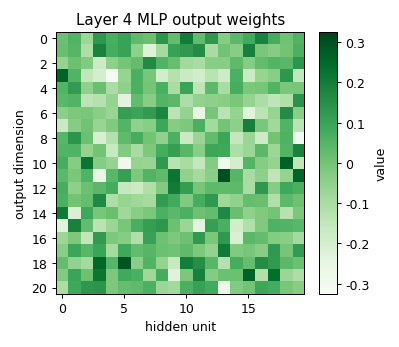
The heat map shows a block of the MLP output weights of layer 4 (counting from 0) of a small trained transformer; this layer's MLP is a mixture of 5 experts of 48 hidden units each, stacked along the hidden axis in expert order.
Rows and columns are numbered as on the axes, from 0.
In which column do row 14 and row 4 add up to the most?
0
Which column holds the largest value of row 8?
1
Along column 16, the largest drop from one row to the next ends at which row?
19
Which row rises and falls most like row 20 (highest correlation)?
18
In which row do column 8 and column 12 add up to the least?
3
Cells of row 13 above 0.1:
3
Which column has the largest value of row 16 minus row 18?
13
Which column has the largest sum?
8
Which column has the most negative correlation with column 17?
9
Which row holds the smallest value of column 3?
11
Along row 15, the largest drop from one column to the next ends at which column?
14
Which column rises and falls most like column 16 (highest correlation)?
10
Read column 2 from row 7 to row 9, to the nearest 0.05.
0 0 -0.05
